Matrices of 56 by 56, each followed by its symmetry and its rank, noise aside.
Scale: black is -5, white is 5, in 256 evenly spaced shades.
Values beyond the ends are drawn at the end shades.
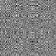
no symmetry, rank four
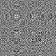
symmetric, rank five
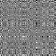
antisymmetric, rank four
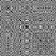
symmetric, rank three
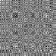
symmetric, rank four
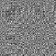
symmetric, rank four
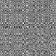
no symmetry, rank three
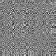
no symmetry, rank five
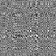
no symmetry, rank five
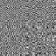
antisymmetric, rank four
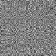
no symmetry, rank five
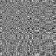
no symmetry, rank four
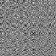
symmetric, rank five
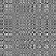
no symmetry, rank three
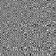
no symmetry, rank five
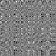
symmetric, rank three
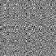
no symmetry, rank five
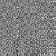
no symmetry, rank four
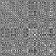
symmetric, rank three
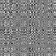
no symmetry, rank three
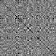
symmetric, rank five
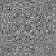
symmetric, rank five
